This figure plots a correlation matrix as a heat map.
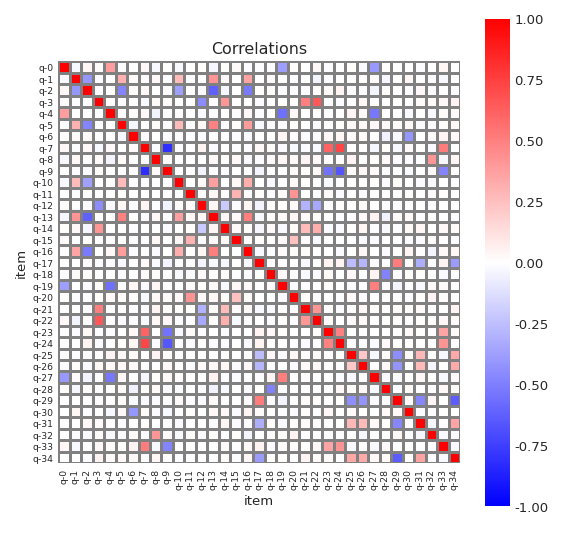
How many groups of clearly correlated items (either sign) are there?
9
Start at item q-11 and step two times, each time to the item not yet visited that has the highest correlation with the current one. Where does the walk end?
q-15
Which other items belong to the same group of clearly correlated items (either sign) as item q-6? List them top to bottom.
q-30
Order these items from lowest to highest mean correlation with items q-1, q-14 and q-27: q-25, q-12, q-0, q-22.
q-0, q-12, q-25, q-22
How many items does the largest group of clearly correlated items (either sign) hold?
6
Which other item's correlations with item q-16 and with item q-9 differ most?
q-7
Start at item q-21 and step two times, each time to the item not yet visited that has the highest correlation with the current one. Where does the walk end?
q-22
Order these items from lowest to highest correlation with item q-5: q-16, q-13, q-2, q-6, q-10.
q-2, q-6, q-10, q-16, q-13
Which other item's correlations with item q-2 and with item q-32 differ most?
q-13
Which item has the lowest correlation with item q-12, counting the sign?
q-3
